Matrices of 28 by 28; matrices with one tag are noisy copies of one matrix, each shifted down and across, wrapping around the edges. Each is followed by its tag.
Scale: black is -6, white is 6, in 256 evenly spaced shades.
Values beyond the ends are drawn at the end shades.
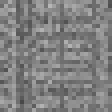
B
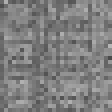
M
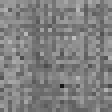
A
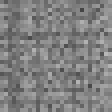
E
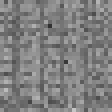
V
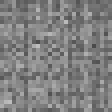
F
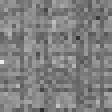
M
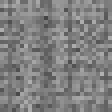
E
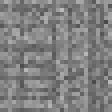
B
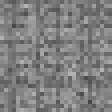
V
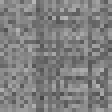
A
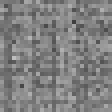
V
